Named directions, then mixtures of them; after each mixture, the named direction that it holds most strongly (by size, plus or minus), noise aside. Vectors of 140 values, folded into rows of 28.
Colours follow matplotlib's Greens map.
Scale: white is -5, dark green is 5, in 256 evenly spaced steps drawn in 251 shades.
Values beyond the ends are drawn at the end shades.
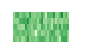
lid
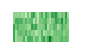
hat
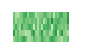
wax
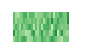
wax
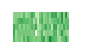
hat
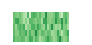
lid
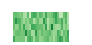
wax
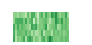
hat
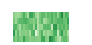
wax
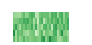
wax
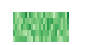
wax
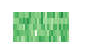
lid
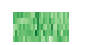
hat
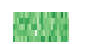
lid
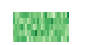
lid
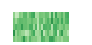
wax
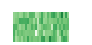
lid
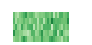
wax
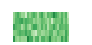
hat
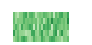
wax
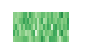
wax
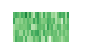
hat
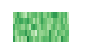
hat
